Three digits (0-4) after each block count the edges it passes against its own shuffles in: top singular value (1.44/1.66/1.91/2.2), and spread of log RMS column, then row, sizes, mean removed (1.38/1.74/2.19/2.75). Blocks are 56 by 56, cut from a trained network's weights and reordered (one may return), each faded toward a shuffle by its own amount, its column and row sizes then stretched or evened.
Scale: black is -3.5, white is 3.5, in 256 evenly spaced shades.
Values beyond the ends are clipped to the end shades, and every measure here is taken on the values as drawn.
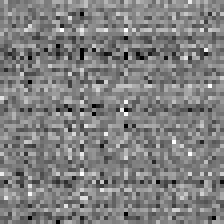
3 2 3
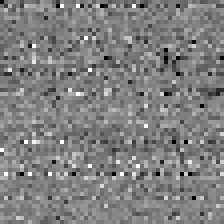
0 0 3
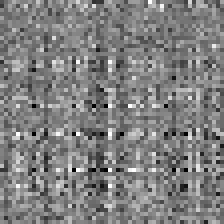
4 1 4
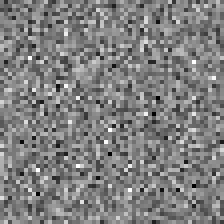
0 1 0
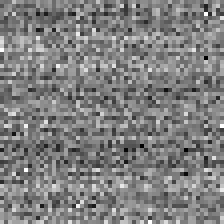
2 2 2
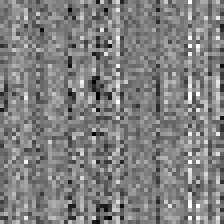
4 4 2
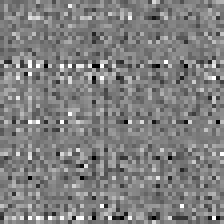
3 1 4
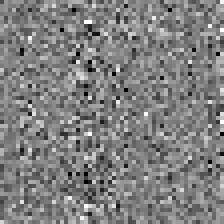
0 3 0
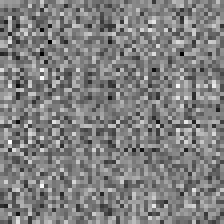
3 1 2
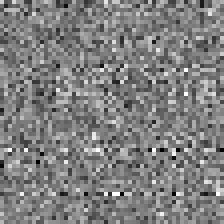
3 0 3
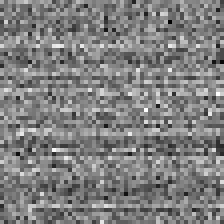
3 1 1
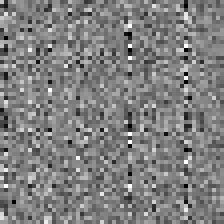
3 4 0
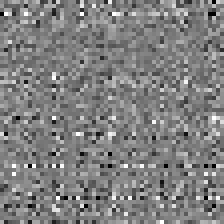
0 3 4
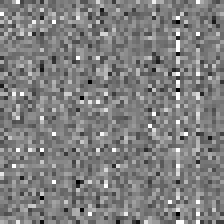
1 3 1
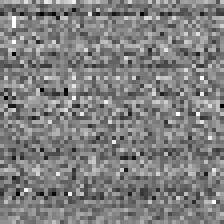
2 0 3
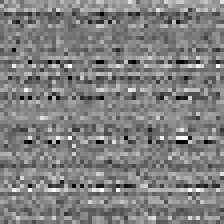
4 1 4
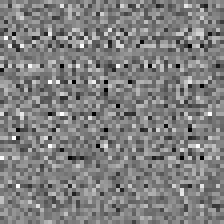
2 0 4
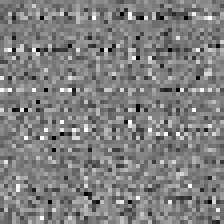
1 0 4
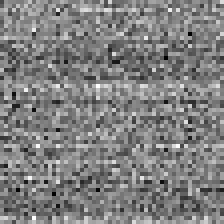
2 1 2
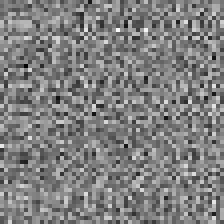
4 2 1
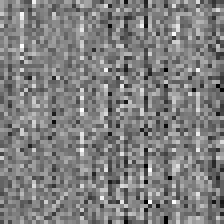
3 4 0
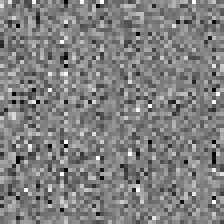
1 3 1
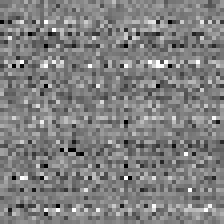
1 0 4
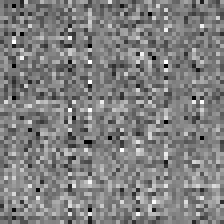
1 4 0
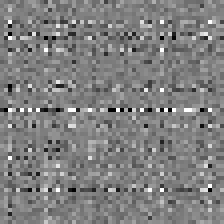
4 2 4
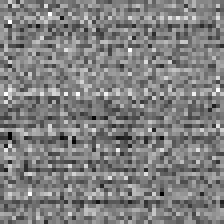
3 1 2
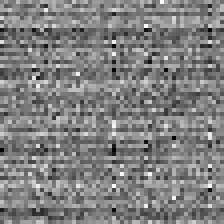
4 3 0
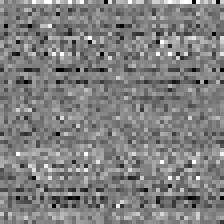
3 1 4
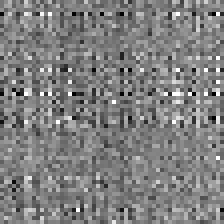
4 1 4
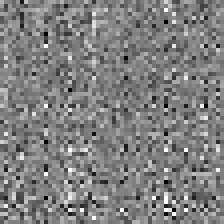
3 4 2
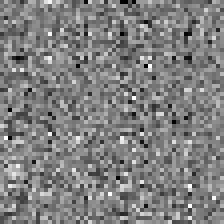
3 2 1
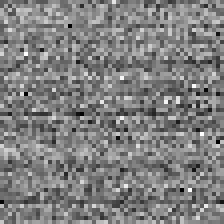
2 0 0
